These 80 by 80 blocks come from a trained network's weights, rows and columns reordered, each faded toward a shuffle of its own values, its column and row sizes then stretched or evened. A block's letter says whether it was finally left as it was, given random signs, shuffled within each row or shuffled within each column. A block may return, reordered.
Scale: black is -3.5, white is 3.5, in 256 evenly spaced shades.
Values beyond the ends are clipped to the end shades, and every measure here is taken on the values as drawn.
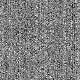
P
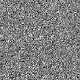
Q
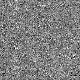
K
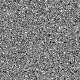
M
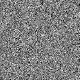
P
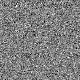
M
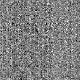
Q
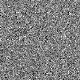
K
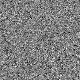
M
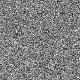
K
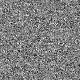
M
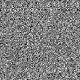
Q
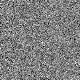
P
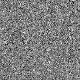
K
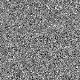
K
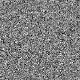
K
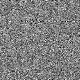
M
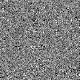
K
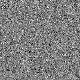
M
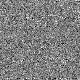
M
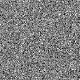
K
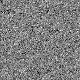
M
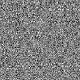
Q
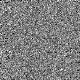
K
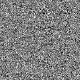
K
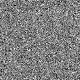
M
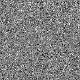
K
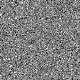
K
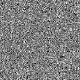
Q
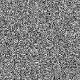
Q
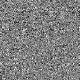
Q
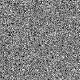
K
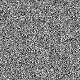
M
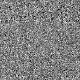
K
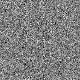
P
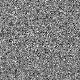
K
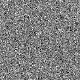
P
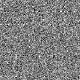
Q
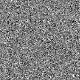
K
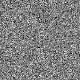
K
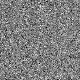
P
